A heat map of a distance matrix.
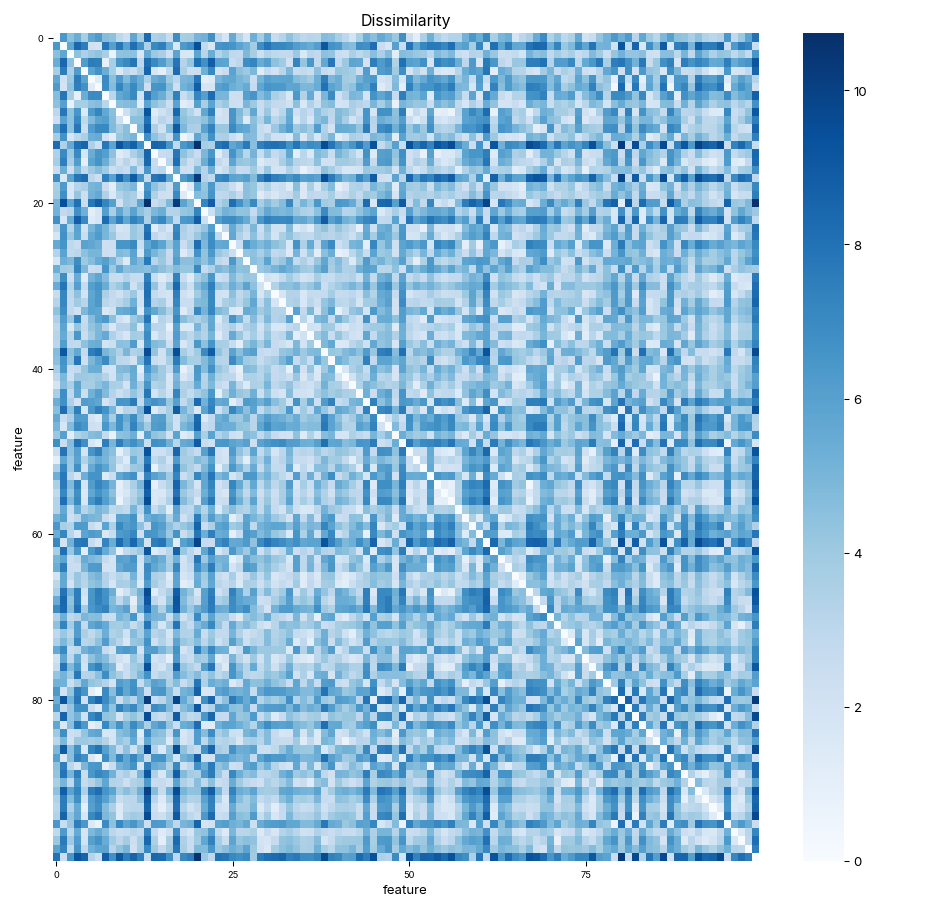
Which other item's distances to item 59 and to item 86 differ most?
13
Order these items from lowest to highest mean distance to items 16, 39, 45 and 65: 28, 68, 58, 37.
68, 37, 28, 58
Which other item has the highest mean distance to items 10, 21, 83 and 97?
3
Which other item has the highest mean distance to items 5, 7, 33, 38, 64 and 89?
99
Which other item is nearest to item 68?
11
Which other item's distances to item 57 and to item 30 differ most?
69
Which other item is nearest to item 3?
7
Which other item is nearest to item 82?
94
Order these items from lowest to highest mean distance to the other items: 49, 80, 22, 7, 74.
74, 7, 80, 49, 22
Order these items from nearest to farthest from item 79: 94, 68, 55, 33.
33, 55, 68, 94
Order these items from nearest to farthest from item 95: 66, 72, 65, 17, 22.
22, 17, 72, 66, 65
